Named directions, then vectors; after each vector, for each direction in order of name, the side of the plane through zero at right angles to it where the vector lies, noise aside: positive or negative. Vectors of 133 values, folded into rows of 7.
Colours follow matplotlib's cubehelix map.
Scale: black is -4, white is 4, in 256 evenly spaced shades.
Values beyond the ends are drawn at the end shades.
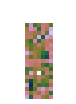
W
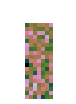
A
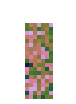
positive, negative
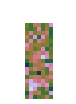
positive, negative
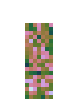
positive, negative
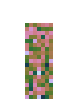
positive, positive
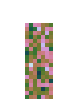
negative, negative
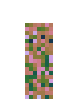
positive, positive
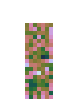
negative, positive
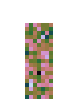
negative, negative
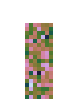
negative, negative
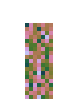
positive, positive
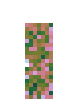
negative, positive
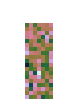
positive, positive
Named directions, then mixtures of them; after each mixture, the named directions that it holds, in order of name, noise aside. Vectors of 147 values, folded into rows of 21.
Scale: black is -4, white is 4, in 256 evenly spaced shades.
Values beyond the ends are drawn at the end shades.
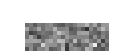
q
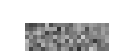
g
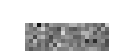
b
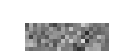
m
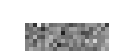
b.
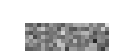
b, q.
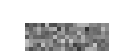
g, m, q.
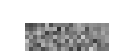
g.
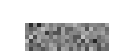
b, g, m.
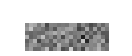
b, g, m.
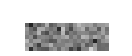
b, g.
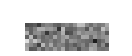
b, g, q.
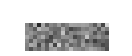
b.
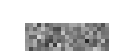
b, m, q.
